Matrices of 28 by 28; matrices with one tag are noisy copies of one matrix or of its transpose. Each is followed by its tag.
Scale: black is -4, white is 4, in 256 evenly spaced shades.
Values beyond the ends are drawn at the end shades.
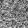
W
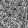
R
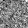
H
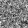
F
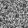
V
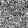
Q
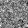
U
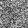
Q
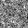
R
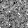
W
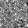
U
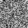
H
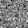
V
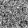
F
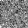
H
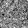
W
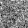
Q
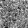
Q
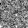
H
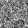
U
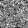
R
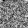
H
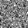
V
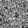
V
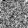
H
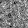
W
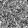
F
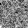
H
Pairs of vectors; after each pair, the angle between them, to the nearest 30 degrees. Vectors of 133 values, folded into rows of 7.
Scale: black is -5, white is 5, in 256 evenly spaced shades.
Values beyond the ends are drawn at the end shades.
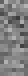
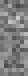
150 degrees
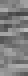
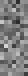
90 degrees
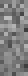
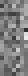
60 degrees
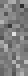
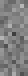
150 degrees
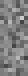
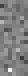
60 degrees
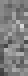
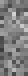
60 degrees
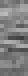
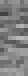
150 degrees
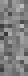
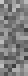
90 degrees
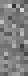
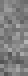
90 degrees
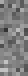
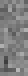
120 degrees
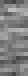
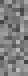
90 degrees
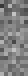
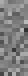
120 degrees
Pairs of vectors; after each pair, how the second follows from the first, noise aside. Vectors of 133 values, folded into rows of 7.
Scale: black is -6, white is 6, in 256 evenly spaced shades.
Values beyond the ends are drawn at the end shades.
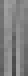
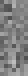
sign-scrambled.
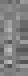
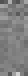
wrapped around, partly zeroed.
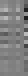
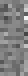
negated.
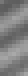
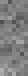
wrapped around, partly zeroed.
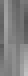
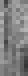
negated.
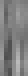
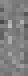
wrapped around, partly zeroed.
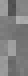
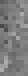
wrapped around, partly zeroed.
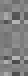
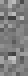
reversed, negated.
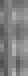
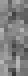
negated.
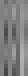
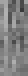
reversed.
